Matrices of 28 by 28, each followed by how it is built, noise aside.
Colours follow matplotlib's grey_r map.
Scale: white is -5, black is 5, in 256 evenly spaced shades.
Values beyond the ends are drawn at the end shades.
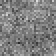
smooth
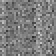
repeating rows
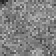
smooth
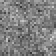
smooth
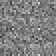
repeating rows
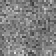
smooth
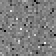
sparse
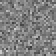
noise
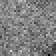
smooth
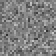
noise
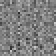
low rank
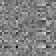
low rank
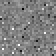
sparse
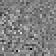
lower triangular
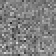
lower triangular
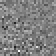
lower triangular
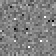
sparse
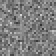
noise
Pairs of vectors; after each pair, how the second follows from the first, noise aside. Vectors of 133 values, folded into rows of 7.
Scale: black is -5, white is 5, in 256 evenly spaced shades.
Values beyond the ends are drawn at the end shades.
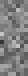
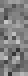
wrapped around.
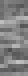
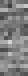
wrapped around.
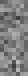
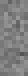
wrapped around, shrunk.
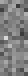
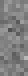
wrapped around, shrunk.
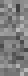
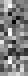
wrapped around, negated, scaled up.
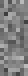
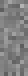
reversed, negated, shrunk.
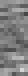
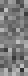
sign-scrambled.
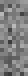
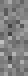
wrapped around, partly zeroed.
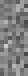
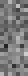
sign-scrambled.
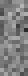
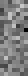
copied.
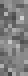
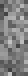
sign-scrambled.
